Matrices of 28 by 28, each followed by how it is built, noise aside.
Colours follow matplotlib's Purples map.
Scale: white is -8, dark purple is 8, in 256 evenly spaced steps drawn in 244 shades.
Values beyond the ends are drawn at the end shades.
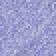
Hankel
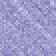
Toeplitz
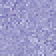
block diagonal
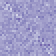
banded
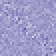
banded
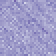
Toeplitz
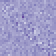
banded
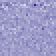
uneven rows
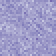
Toeplitz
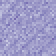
Hankel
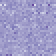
uneven rows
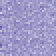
repeating rows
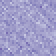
Toeplitz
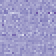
uneven rows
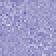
block diagonal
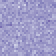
noise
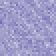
Toeplitz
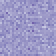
repeating rows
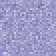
repeating columns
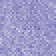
Toeplitz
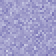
Hankel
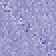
banded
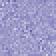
block diagonal
